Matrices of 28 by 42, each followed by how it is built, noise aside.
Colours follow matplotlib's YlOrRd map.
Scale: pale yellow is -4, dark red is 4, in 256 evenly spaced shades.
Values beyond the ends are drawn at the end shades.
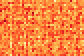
blocks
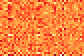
low rank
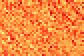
Toeplitz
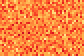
blocks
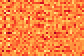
low rank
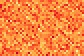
Toeplitz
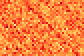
Toeplitz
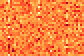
uneven columns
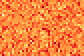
low rank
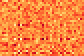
low rank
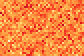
Hankel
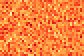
repeating rows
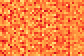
repeating rows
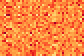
low rank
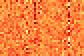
uneven columns
